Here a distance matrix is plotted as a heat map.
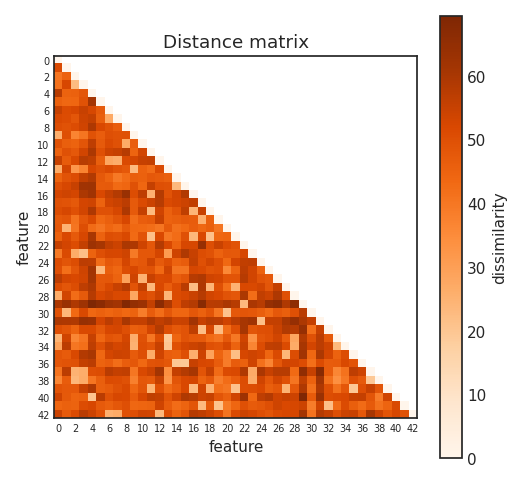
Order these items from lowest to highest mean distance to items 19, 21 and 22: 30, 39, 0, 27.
39, 27, 30, 0
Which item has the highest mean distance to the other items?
29
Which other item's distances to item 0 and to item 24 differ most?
31
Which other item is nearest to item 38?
37
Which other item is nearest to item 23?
3
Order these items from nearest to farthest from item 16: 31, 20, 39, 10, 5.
39, 20, 5, 10, 31
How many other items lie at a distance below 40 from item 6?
3
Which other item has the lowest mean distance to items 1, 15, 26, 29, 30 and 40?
20
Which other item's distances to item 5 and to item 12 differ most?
42
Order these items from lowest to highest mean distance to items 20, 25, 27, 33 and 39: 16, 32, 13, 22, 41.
16, 13, 41, 32, 22
